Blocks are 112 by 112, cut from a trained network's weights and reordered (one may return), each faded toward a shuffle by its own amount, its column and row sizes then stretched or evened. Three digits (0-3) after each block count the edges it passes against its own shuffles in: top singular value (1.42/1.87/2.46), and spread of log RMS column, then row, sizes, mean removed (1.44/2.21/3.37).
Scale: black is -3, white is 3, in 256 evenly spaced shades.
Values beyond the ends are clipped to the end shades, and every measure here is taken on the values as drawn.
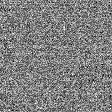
0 1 0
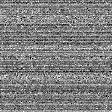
3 0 2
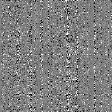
1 3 1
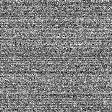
2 0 1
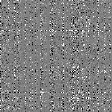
1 3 2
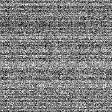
3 2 0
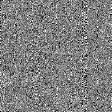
1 2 0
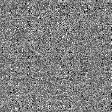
0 2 1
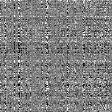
2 3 2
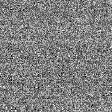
0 1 1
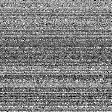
3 0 2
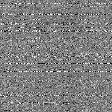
1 0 3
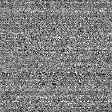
1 1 2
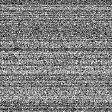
3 1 1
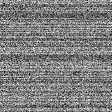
3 1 0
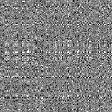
3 2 2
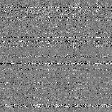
1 1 3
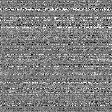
2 1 3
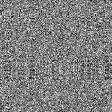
2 1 0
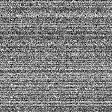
3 1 1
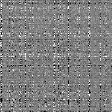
2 3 2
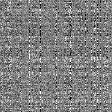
2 3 0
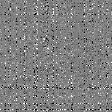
1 3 2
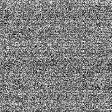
1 2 0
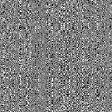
3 3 1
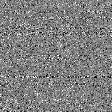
1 0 2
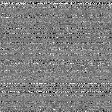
1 1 3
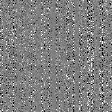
0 3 0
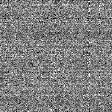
1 2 1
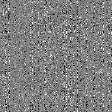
1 3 0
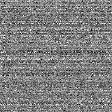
2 1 2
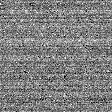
2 0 1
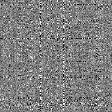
2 2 2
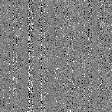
1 3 0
